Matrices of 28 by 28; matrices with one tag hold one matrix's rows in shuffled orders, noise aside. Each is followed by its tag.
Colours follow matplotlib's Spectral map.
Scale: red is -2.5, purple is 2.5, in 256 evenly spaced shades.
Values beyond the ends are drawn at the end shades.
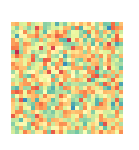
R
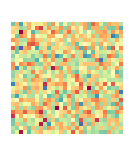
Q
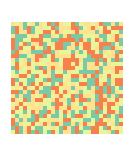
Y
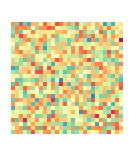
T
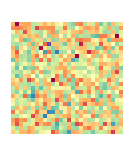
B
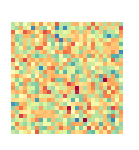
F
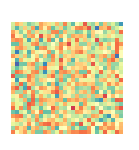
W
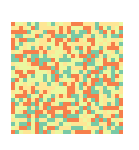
F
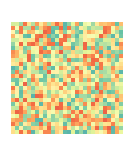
R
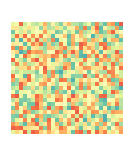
Q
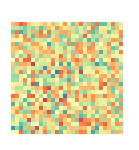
B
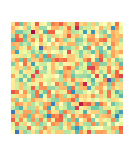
Y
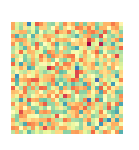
F
